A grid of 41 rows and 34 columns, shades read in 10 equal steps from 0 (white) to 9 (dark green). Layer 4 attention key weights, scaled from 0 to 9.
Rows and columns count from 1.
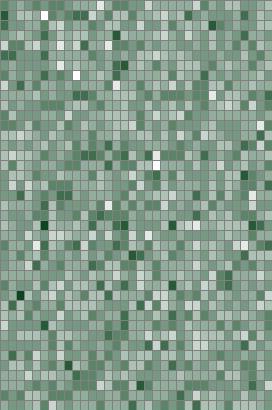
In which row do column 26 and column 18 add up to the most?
39
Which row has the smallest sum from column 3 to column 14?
24
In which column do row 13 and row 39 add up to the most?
18
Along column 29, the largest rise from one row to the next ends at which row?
28
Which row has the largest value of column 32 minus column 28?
23
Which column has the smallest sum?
21
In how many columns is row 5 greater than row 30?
18
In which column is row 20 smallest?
32
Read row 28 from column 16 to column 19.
4 5 2 3
